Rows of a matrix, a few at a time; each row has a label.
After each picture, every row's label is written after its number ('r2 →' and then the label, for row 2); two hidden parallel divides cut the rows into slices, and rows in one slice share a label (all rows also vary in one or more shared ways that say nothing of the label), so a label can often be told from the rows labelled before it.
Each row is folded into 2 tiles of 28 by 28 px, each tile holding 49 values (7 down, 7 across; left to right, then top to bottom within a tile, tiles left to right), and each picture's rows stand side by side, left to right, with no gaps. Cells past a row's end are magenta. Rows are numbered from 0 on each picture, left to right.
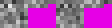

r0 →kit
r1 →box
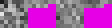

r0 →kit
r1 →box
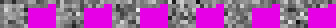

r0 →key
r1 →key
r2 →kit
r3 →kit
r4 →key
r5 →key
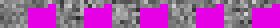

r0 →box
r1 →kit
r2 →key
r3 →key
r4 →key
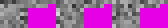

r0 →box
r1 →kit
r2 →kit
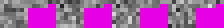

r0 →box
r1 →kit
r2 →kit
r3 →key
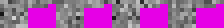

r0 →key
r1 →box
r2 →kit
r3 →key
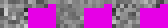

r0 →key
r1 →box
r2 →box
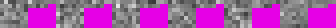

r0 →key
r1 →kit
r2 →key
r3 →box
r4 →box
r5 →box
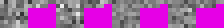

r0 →kit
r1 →key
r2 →box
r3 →box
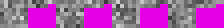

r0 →key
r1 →key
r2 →box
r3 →box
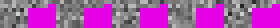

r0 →box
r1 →box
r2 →key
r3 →box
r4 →kit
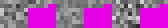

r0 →kit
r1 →box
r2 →key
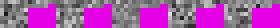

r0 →kit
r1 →kit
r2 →box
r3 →kit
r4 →box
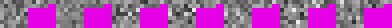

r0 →kit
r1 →box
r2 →kit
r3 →kit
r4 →kit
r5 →kit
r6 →key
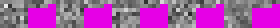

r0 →key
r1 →key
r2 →kit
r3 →kit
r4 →box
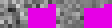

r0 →key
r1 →box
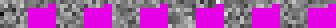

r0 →key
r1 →key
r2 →box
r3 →box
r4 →kit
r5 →box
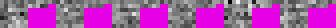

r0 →kit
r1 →box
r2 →key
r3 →box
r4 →kit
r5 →key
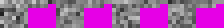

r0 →key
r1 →box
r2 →box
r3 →box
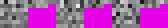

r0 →kit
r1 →key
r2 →kit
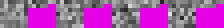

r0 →key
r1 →key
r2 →key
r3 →kit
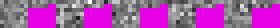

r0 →box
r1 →key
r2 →key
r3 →key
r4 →key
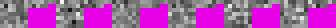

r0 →kit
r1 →key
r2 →box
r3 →kit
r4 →key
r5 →key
